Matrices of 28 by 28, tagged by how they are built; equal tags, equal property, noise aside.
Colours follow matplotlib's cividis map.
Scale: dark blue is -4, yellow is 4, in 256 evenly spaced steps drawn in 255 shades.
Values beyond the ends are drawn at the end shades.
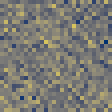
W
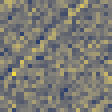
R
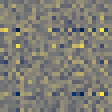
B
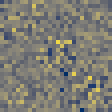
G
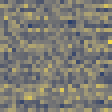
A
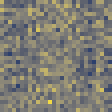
A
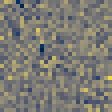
G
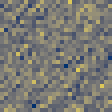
R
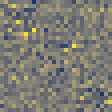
G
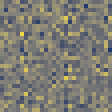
B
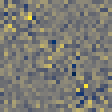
G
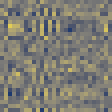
B
